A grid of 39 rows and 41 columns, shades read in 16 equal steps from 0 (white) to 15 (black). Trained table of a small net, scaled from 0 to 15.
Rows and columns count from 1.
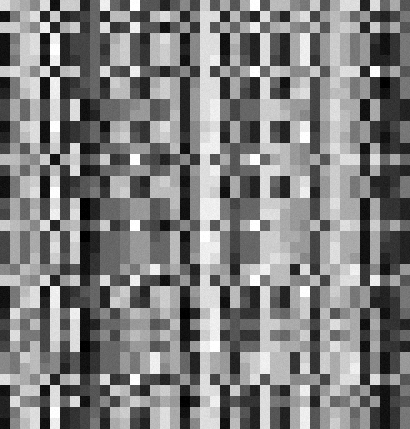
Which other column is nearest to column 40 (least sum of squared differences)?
32
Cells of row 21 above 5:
21
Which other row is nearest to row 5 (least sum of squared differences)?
4
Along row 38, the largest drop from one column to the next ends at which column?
6
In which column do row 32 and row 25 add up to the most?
9
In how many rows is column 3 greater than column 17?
13
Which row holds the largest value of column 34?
29
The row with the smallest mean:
7
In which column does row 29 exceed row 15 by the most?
26
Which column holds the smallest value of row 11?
22
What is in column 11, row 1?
1
